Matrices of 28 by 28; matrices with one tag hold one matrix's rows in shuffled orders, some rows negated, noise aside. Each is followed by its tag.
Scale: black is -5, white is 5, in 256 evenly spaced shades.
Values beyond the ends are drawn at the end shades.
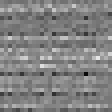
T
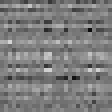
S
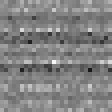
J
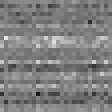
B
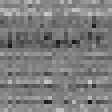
S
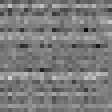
T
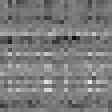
S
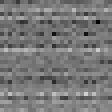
T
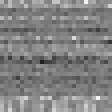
T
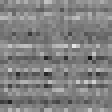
S
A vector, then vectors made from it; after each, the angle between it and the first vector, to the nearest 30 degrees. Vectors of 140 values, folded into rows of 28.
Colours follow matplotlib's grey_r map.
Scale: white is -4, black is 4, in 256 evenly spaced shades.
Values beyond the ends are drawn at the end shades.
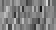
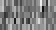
120 degrees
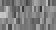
30 degrees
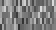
90 degrees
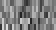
60 degrees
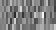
60 degrees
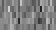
60 degrees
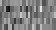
120 degrees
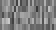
90 degrees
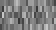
90 degrees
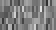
150 degrees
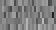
90 degrees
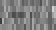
90 degrees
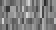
120 degrees
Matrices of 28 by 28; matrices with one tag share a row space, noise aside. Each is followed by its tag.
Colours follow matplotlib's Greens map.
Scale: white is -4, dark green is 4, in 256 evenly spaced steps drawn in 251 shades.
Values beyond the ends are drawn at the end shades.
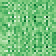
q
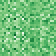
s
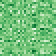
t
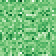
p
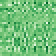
q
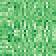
q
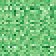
s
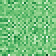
q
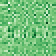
q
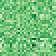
t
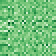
q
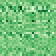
p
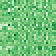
q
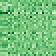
q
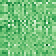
q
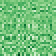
t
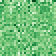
t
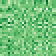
q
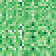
p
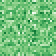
t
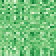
s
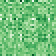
p
